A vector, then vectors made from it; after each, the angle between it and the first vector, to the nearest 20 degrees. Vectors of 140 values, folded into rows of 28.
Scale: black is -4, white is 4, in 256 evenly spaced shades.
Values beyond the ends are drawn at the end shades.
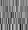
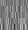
140 degrees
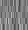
140 degrees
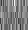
40 degrees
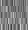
140 degrees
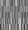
120 degrees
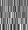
160 degrees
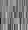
80 degrees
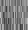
60 degrees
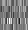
80 degrees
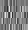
100 degrees
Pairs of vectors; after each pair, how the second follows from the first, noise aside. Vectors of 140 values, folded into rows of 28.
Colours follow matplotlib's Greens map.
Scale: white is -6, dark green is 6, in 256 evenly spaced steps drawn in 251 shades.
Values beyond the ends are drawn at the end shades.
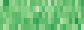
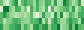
wrapped around, scaled up.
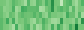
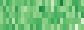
negated.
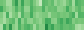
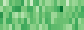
wrapped around, negated.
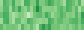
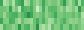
negated.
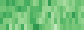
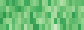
copied.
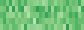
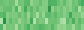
reversed, negated, partly zeroed.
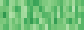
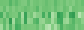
reversed, negated, partly zeroed.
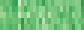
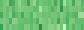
reversed, partly zeroed.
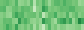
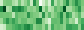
reversed, scaled up.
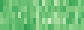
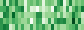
wrapped around, scaled up.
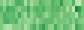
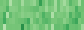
reversed, partly zeroed.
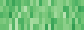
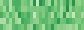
reversed, negated.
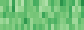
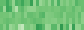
reversed, negated, partly zeroed.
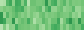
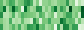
reversed, scaled up.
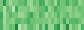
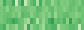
reversed, negated, partly zeroed.
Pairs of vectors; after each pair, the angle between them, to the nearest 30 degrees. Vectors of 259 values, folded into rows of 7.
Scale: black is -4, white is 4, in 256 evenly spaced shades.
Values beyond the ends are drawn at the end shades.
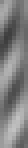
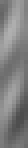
150 degrees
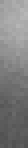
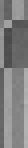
120 degrees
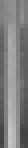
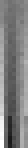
150 degrees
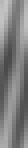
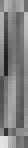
60 degrees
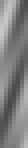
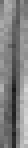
60 degrees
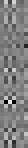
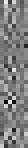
30 degrees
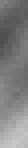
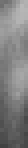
150 degrees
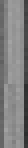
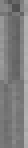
150 degrees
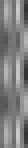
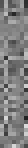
90 degrees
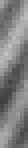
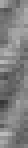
30 degrees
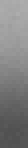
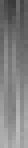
150 degrees
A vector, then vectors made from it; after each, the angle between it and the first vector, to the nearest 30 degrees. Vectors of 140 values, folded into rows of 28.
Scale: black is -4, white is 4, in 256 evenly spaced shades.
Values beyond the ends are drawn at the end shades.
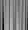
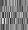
90 degrees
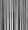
60 degrees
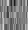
120 degrees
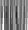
150 degrees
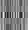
120 degrees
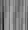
30 degrees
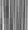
150 degrees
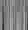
30 degrees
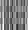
150 degrees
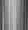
90 degrees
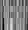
30 degrees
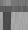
90 degrees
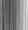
90 degrees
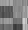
90 degrees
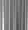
150 degrees
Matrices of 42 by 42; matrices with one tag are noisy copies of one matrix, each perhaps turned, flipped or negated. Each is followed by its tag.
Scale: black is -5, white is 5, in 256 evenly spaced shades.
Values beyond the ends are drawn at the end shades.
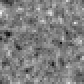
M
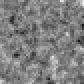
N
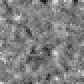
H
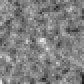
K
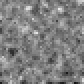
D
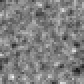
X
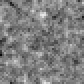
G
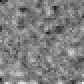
D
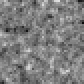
N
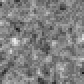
G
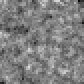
N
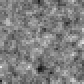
G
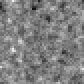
M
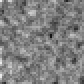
D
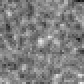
K
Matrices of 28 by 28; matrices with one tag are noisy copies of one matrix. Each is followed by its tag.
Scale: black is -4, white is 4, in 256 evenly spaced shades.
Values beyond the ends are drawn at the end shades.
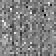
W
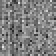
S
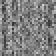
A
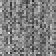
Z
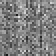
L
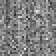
L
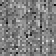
L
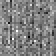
Z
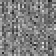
A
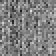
S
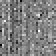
S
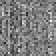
S
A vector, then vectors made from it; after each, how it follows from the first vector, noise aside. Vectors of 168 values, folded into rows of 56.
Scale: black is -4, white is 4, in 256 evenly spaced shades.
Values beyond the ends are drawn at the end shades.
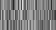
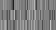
partly zeroed.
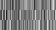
wrapped around, negated.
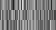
copied.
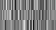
wrapped around, negated.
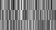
copied.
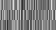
sign-scrambled.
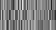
copied.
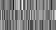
sign-scrambled.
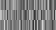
reversed, negated.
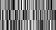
scaled up.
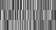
sign-scrambled.
